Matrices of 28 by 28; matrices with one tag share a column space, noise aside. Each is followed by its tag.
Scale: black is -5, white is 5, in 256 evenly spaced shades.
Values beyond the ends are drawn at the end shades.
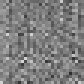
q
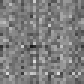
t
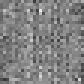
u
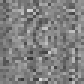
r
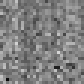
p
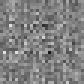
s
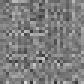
q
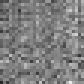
q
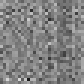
r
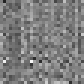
q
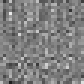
q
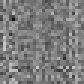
p
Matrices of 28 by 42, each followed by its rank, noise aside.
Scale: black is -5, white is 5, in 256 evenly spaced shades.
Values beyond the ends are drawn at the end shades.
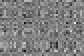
three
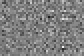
five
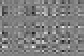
two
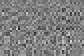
four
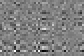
two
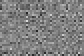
four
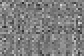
five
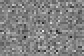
six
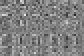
four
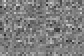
six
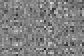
four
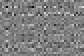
three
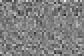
five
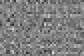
six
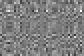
three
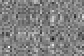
five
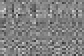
three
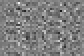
four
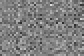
five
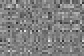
four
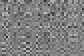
four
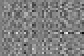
three
